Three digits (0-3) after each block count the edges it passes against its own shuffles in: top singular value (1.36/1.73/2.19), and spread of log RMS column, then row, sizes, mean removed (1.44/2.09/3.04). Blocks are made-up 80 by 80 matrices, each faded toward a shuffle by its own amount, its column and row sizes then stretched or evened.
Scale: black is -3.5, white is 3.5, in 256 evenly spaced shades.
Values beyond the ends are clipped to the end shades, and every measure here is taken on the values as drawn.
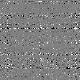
1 2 3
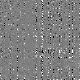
2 3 2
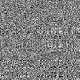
3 0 2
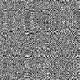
3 1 2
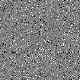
2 1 0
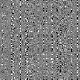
3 3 1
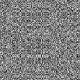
3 2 0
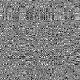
3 0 2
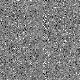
1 2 0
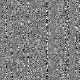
1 3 0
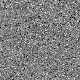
1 0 0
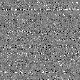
2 0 2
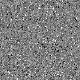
0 1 1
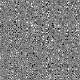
2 2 1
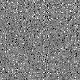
2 1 1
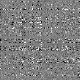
1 2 3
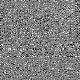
2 0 2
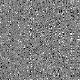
2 2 0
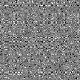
3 0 2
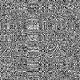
3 0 2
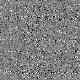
0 1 2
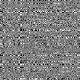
3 1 3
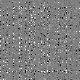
1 3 2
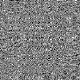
2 1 2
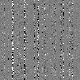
2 3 0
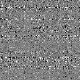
1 2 3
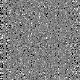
2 2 0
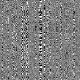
3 3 0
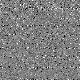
1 0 2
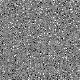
1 1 0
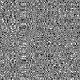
3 1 1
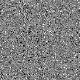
0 1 1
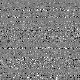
0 0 3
